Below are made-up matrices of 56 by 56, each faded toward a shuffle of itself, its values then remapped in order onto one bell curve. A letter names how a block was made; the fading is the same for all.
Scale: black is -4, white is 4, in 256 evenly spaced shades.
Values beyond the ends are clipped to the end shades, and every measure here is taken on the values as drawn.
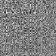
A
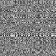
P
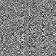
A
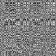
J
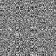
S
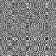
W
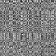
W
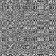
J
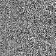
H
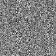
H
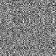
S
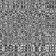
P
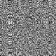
S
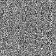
H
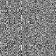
A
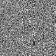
H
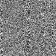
H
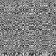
P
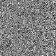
H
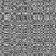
W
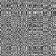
W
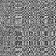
W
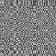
W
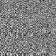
S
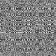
P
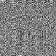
S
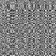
W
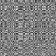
W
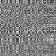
J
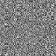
S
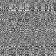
P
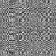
W
